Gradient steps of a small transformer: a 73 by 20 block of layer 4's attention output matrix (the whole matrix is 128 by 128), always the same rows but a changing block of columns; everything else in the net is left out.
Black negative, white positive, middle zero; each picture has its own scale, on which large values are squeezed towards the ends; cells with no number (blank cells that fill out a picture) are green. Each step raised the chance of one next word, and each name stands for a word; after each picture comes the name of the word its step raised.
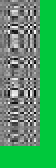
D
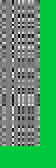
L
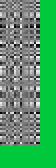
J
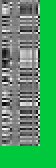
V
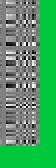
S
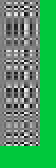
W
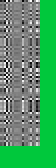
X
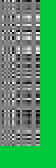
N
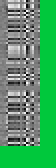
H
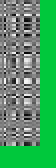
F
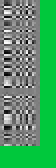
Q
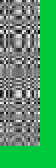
D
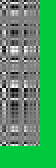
W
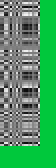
W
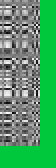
D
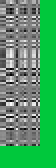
V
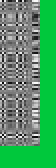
N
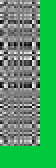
S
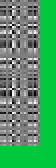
D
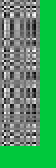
W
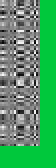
Q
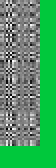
F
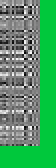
Q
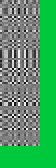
V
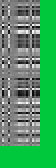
D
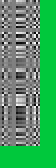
L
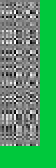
Q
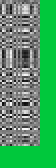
V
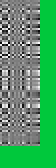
J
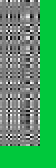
N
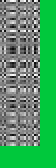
X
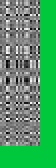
F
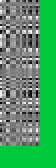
D
